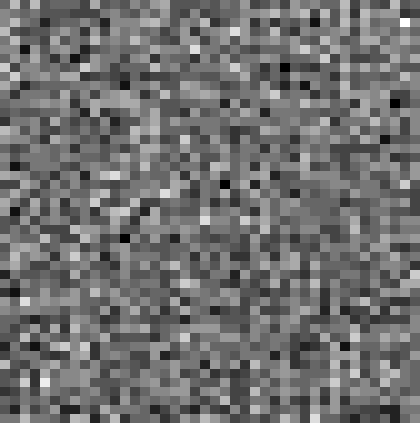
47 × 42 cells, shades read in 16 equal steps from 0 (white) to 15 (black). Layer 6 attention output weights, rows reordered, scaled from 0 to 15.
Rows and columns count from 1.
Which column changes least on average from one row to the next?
29
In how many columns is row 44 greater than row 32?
16
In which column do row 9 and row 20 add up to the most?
9
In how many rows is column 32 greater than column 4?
22
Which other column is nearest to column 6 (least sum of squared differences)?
38
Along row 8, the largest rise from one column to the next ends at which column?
2
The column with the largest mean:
24
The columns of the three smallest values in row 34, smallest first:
3, 37, 18
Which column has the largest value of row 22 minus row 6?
20
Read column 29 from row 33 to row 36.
11 8 10 7
